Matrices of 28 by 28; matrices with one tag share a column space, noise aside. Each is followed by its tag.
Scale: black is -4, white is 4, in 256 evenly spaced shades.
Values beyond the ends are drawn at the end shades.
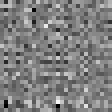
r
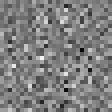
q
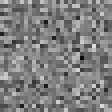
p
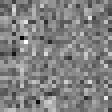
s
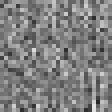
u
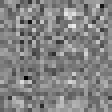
s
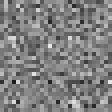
r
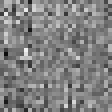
u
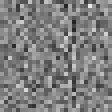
p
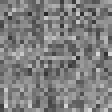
u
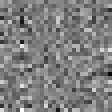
q
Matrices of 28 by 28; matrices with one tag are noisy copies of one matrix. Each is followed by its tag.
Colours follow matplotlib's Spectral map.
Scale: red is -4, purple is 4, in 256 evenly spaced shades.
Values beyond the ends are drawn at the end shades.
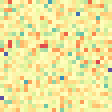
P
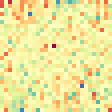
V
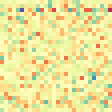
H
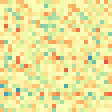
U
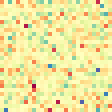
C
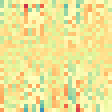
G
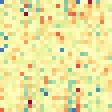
G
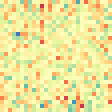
G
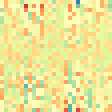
G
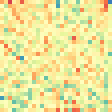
V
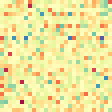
C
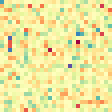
P
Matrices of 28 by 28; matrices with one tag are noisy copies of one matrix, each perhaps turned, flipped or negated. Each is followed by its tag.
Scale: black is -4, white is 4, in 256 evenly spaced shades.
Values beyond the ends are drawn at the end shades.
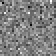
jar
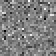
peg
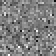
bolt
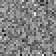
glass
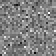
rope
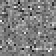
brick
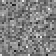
bolt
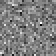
glass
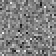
peg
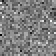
glass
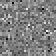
brick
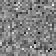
brick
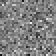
bolt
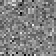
glass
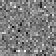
peg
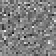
peg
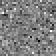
peg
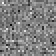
jar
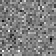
rope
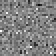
rope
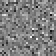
peg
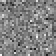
bolt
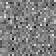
rope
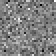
bolt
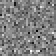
peg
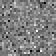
peg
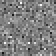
jar
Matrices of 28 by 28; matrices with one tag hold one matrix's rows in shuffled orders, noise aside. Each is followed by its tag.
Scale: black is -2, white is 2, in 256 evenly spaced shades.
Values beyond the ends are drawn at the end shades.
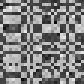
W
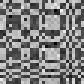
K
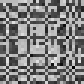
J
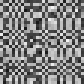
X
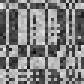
J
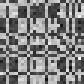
J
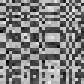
K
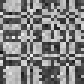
W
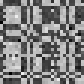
W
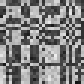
K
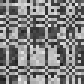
J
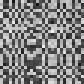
X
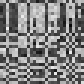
J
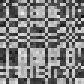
J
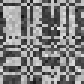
W
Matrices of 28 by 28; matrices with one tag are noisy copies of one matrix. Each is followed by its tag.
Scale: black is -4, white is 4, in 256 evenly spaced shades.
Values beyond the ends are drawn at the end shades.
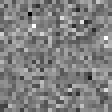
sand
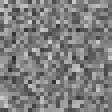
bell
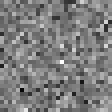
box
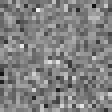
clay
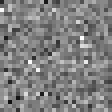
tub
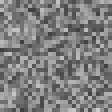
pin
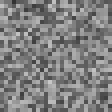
sand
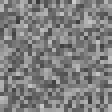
bell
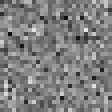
pin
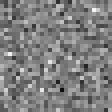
bell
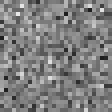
bell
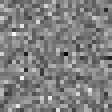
sand
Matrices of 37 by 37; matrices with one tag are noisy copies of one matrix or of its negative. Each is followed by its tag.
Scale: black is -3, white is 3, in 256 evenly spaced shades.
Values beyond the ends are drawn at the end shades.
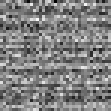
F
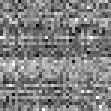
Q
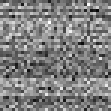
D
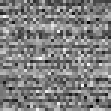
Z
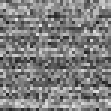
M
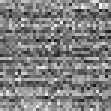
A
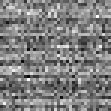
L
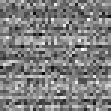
L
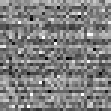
Z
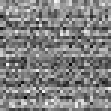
M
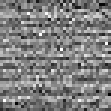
A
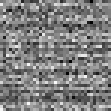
F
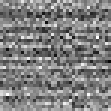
A
